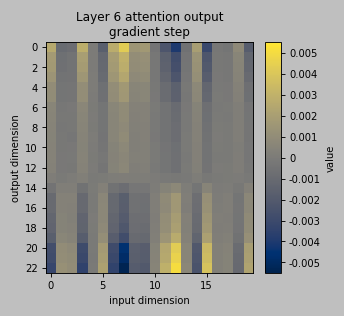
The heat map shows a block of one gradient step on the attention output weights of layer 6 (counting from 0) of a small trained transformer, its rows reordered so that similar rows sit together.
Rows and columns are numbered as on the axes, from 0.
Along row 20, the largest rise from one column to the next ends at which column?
15
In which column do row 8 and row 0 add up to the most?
7
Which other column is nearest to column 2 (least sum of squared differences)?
1
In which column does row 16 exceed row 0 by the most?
12
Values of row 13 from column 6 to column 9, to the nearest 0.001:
0 0 0 0
